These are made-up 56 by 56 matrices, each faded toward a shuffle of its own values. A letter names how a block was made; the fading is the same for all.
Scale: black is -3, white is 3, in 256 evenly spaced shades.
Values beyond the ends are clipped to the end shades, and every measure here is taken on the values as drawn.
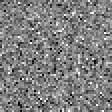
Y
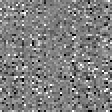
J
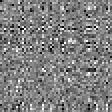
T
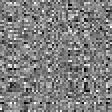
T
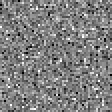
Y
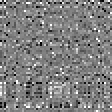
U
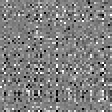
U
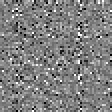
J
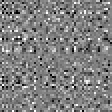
U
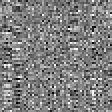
T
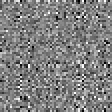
T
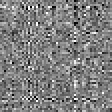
T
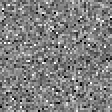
Y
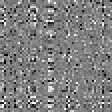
U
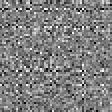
T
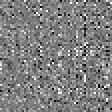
J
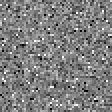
Y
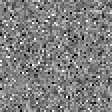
Y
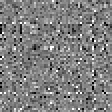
J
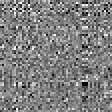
T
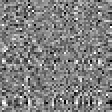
T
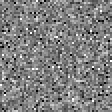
Y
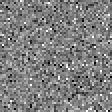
Y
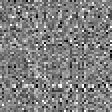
T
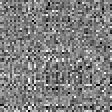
T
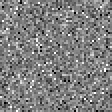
Y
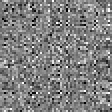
T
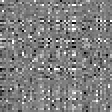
U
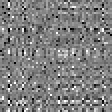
U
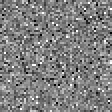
Y
